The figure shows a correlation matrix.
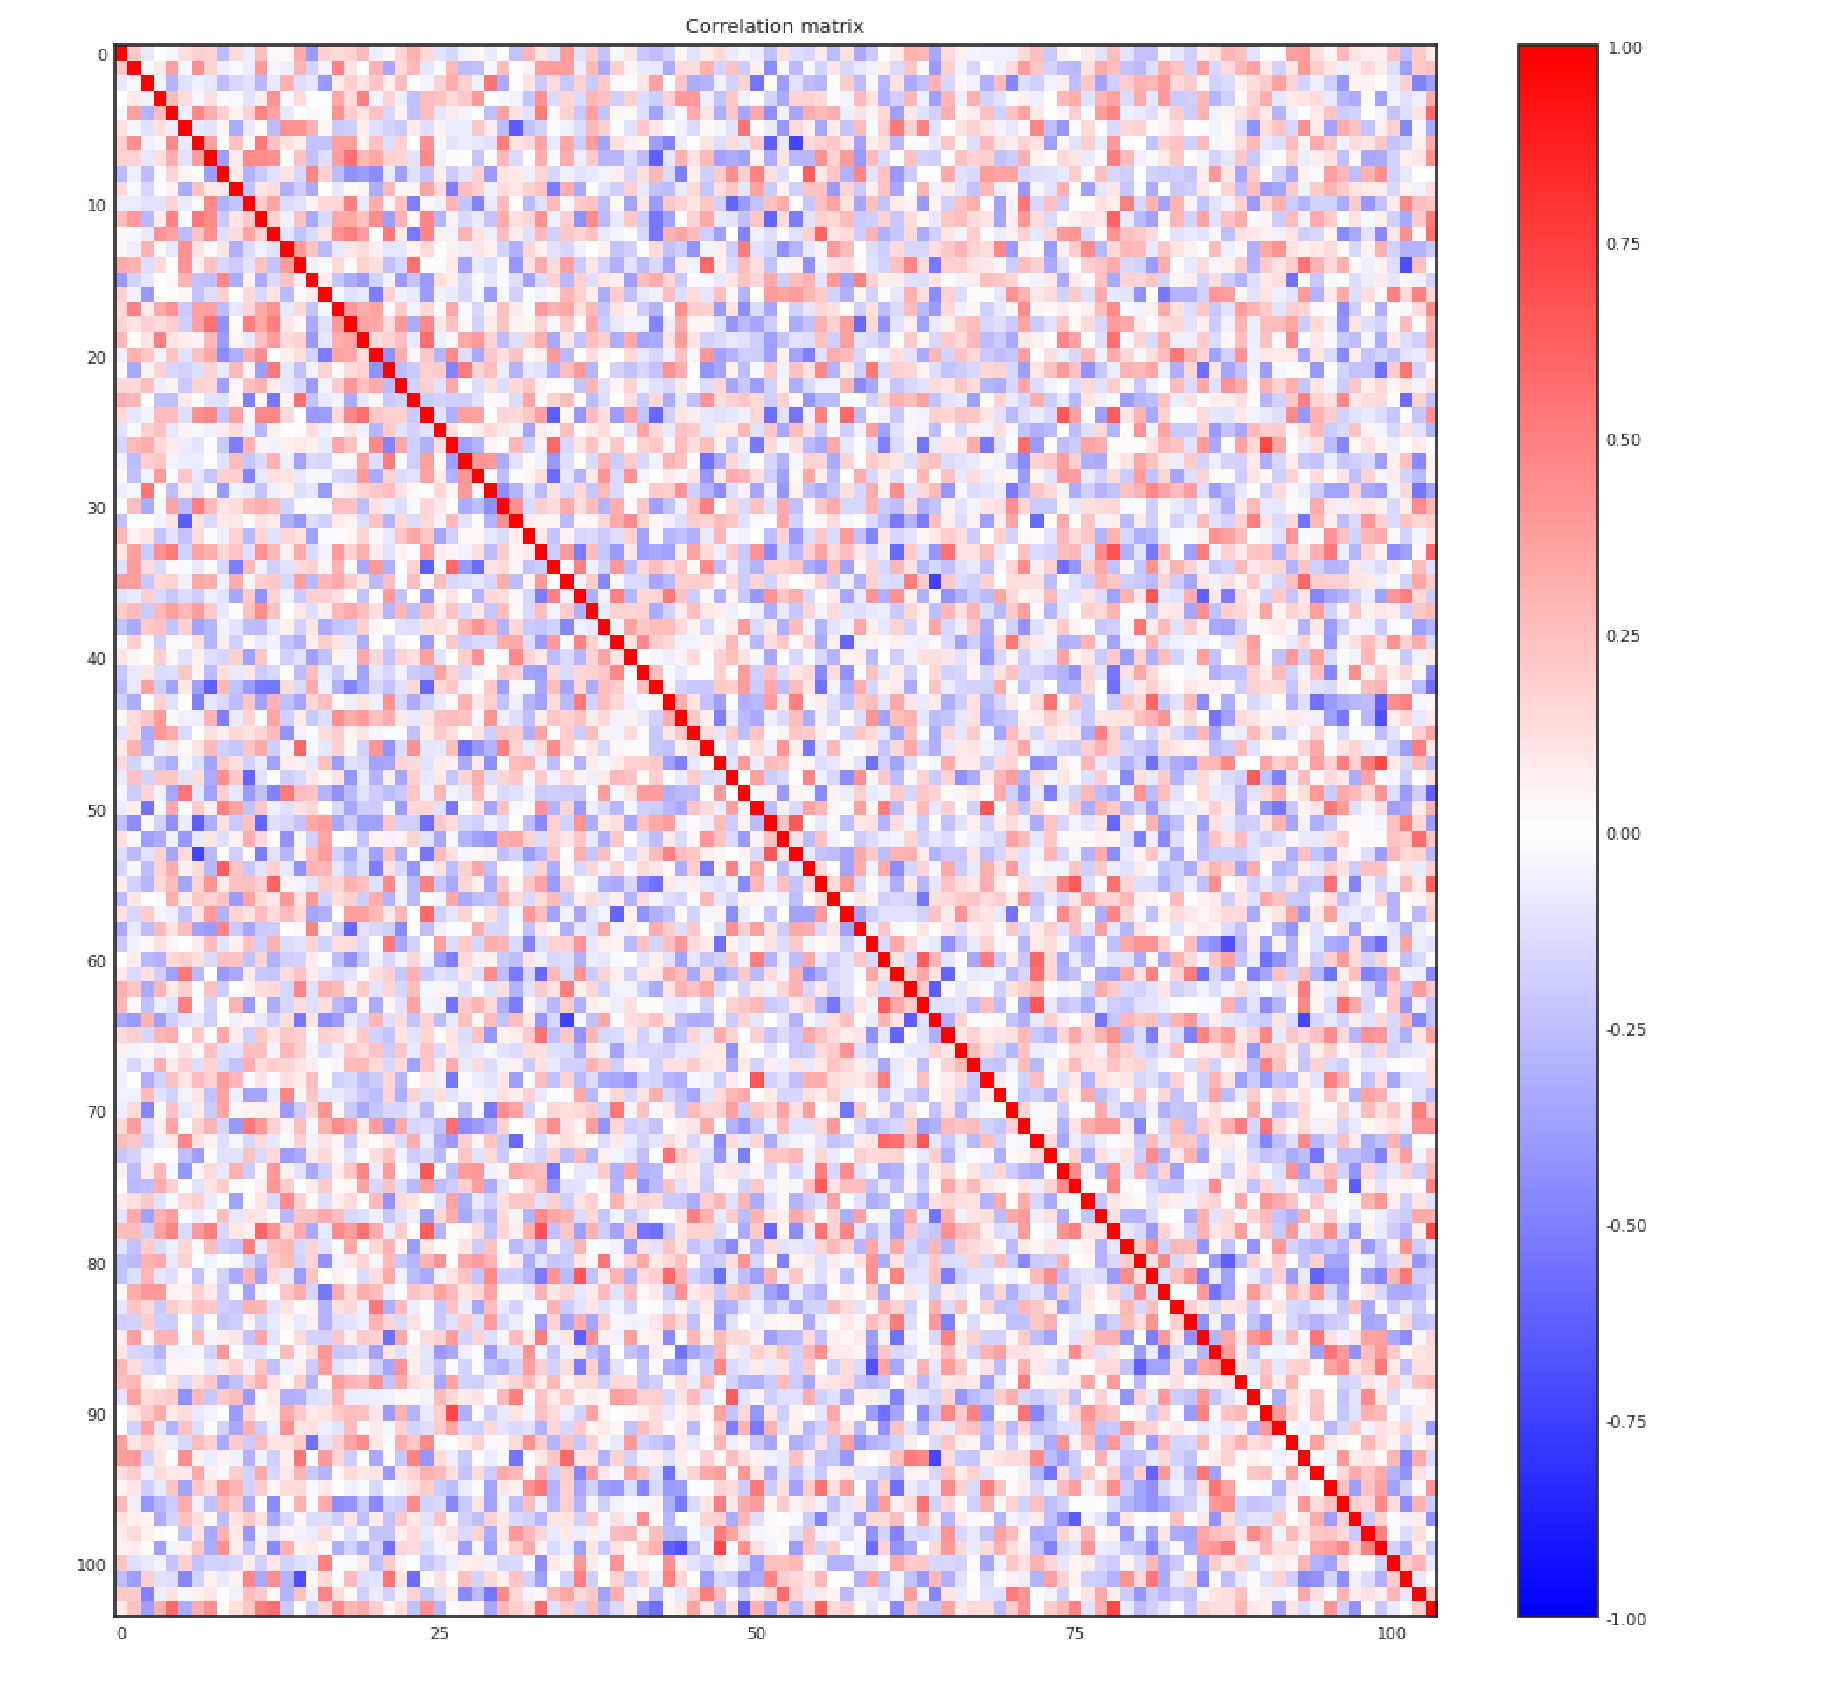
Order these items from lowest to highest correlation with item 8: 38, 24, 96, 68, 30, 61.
61, 24, 38, 30, 96, 68
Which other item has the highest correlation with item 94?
85
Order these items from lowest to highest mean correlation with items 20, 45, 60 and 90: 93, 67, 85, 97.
93, 97, 67, 85
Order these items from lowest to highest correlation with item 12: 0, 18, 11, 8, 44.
8, 0, 11, 44, 18
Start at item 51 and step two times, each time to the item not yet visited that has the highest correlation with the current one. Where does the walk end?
43
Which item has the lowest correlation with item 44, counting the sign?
99
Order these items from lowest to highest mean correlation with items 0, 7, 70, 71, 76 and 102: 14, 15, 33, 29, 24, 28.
29, 28, 15, 24, 33, 14
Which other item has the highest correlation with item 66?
57
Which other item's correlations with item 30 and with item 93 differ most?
31
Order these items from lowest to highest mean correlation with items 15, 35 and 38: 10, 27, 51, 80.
10, 27, 51, 80
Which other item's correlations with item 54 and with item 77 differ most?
46
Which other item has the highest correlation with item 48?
89
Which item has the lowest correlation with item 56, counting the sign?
63
